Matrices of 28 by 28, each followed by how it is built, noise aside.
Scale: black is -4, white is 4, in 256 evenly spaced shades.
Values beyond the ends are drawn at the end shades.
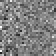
uneven columns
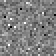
sparse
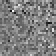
upper triangular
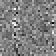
uneven columns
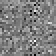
uneven columns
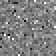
sparse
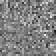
upper triangular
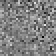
upper triangular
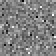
sparse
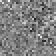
upper triangular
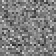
repeating columns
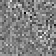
upper triangular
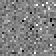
sparse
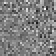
upper triangular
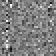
uneven columns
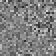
upper triangular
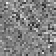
upper triangular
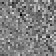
upper triangular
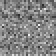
repeating columns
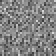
repeating columns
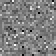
sparse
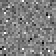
sparse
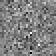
uneven columns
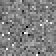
sparse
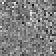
upper triangular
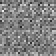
repeating columns
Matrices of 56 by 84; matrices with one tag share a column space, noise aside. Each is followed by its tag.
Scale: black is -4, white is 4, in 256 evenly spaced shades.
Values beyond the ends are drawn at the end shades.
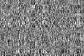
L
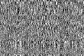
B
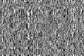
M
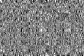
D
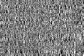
L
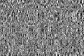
D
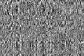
B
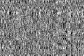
M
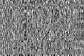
M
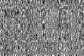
M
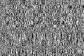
L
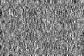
M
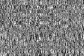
L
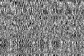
B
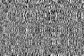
D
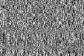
L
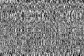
D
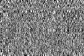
D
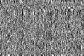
M
